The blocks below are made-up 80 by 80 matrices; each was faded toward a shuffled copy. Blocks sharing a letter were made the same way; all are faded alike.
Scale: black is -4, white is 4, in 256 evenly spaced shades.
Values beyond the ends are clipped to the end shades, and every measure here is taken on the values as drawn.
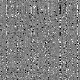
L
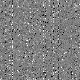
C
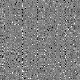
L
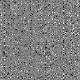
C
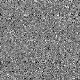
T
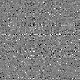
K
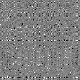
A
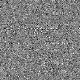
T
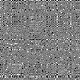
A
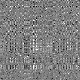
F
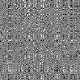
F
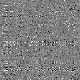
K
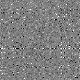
K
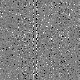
C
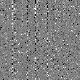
C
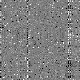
L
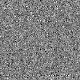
T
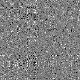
C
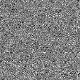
T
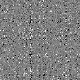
C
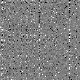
C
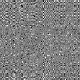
F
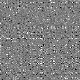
K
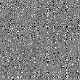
C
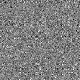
T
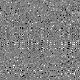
K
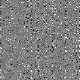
C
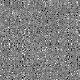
C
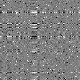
A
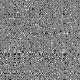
K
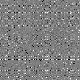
A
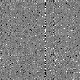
L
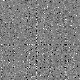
C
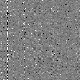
L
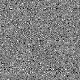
T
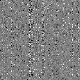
L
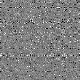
K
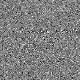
T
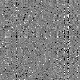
L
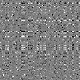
A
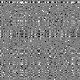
A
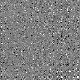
C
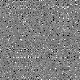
K
